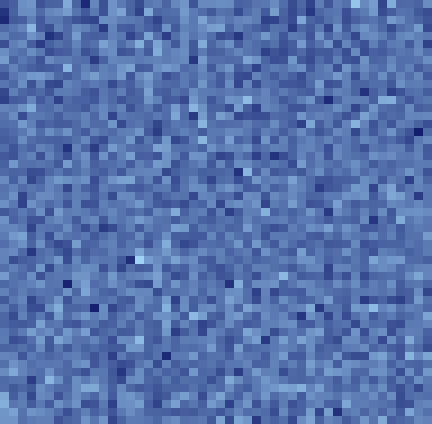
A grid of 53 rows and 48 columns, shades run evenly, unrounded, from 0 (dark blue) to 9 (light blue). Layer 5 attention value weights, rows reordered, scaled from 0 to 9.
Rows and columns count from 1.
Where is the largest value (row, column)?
33, 16
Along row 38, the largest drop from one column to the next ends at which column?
20
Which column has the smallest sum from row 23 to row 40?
4
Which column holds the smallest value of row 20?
31
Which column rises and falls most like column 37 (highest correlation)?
2
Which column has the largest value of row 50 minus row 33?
15
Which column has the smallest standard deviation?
9
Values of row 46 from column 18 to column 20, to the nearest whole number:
2 5 3
